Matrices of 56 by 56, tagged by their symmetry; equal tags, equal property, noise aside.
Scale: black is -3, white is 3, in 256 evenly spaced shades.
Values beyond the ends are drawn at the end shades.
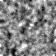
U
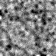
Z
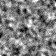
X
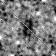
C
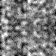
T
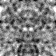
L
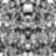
L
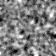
X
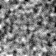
X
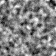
Z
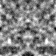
L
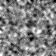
X
